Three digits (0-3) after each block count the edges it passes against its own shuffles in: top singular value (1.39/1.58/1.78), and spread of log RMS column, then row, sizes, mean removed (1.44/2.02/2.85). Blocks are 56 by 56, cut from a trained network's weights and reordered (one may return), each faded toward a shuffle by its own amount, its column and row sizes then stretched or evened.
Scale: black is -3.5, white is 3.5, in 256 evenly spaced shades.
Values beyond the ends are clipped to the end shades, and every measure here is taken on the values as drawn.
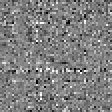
0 2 2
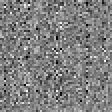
0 2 1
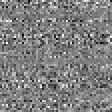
3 0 3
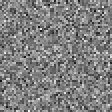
1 0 0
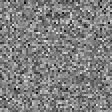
1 0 0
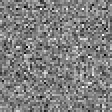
1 1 1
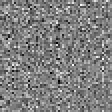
1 2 0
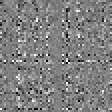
3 3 2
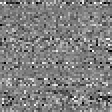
0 0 3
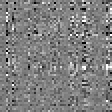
3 3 2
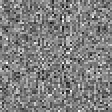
3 1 0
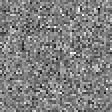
1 0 1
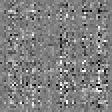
0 3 2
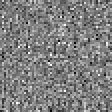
1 1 1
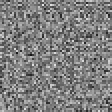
3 0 0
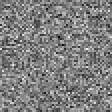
2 0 0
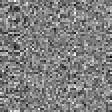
3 1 0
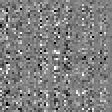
0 3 2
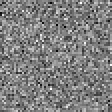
0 0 0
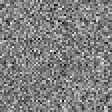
2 0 1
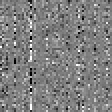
2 3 0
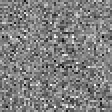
1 1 1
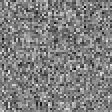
3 1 1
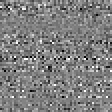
2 0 3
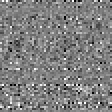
3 1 3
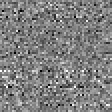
1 0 2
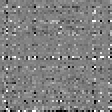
1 2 3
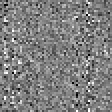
1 2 0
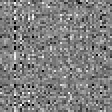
3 2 2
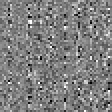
1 3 1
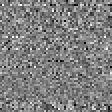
2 0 2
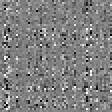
0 3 2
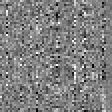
2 3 0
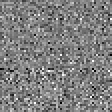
2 0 2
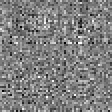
3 1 2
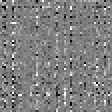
1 3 2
